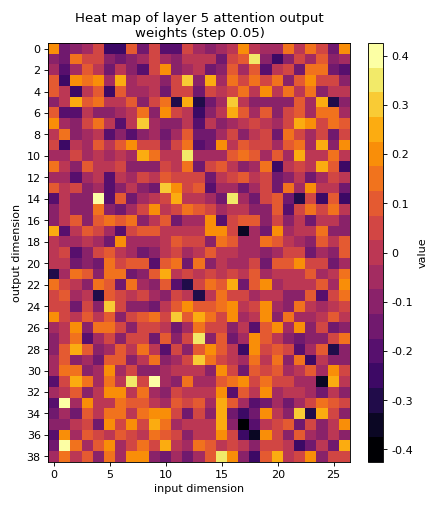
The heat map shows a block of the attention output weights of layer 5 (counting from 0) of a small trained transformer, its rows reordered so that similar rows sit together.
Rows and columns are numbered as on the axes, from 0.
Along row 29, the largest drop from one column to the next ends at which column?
23
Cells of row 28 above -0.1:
19
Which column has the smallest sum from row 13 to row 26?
17
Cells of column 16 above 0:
24
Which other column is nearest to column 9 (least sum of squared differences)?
3
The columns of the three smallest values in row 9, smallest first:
1, 13, 14
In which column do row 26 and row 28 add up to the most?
2
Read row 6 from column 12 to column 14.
0 -0.25 -0.1
